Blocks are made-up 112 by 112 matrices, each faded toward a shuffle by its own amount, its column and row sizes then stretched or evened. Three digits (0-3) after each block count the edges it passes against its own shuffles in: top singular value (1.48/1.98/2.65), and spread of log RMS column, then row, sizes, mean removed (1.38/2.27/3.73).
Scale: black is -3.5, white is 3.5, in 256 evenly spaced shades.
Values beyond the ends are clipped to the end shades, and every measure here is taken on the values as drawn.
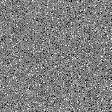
1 1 0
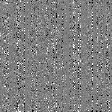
0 3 1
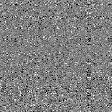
2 1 2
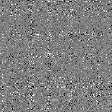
1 2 2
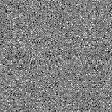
2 0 0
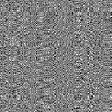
3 2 0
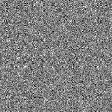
2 1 1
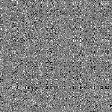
2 2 1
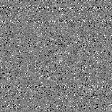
1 1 2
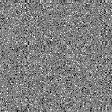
2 1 0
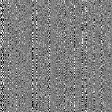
3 3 0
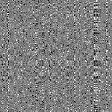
3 2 0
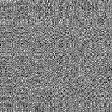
3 1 0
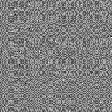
3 0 0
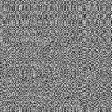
3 2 0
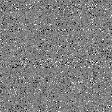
1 1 2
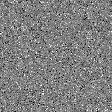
1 0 0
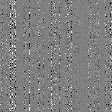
2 3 1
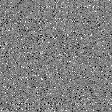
1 0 2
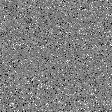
0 0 1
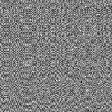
3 1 1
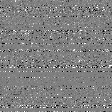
0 0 3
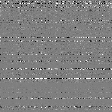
2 1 3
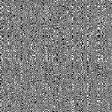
3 2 1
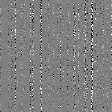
2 3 1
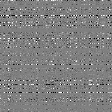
1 2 3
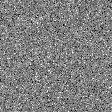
0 0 0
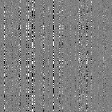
3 3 1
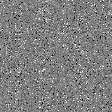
1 1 0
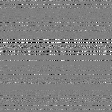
3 0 3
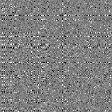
3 2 2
